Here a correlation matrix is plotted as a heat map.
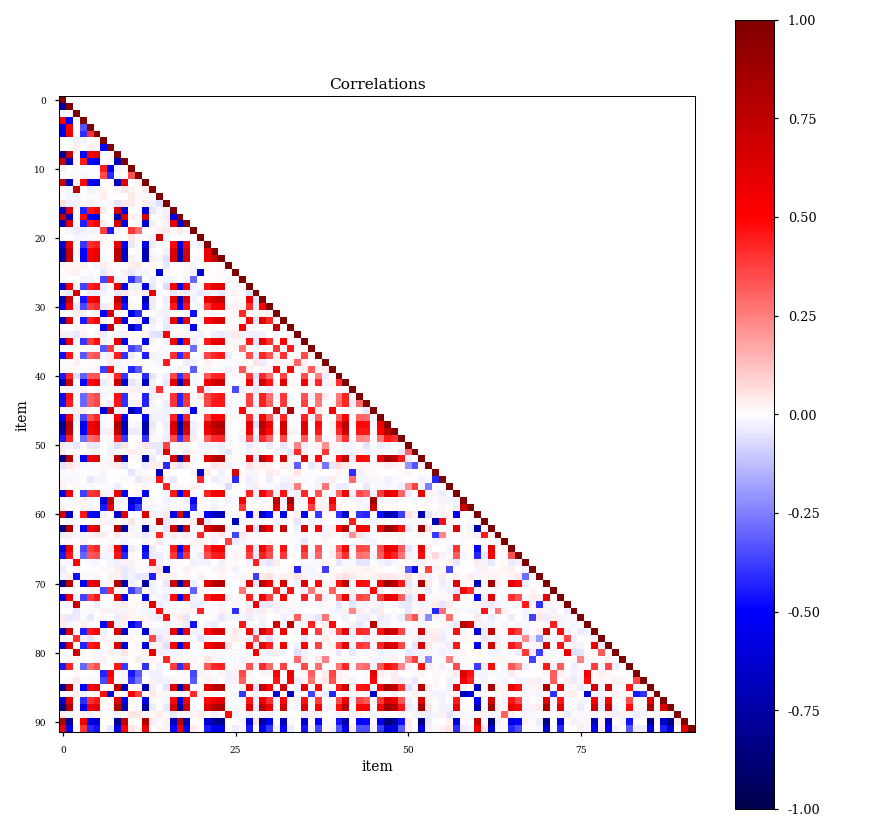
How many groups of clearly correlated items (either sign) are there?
6
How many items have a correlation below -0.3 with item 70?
8
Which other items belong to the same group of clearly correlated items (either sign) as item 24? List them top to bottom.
64, 89
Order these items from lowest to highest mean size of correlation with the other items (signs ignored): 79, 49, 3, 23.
49, 3, 79, 23
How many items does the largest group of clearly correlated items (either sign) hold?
44
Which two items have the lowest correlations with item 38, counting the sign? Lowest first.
68, 53
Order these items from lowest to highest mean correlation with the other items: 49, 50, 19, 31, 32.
19, 50, 31, 49, 32
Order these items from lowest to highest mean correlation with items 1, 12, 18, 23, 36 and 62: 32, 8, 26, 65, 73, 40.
73, 26, 40, 65, 32, 8
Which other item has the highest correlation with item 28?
2
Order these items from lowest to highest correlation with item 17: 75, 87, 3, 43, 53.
87, 43, 53, 75, 3
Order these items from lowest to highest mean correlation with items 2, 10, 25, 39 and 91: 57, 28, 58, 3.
57, 58, 3, 28
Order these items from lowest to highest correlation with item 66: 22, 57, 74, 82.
74, 82, 57, 22
